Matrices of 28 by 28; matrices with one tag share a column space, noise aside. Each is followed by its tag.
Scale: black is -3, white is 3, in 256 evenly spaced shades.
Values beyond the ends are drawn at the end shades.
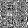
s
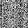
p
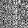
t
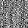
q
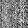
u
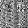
p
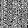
q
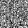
s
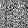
p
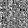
u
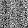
q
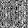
s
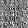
s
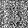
s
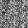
u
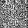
t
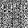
p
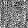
q
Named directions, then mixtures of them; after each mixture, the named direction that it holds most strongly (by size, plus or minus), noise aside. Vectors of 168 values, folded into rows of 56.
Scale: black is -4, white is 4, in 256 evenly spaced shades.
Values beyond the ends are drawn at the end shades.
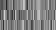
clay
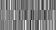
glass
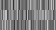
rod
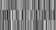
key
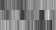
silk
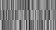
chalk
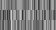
key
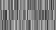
rod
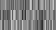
key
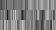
silk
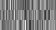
chalk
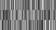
chalk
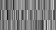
key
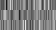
glass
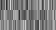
glass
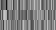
clay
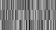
chalk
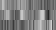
silk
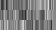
silk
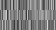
rod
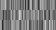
chalk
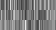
glass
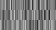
chalk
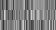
clay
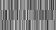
rod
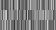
rod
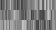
silk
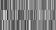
chalk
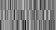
chalk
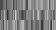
clay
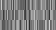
chalk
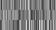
chalk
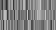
clay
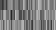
clay
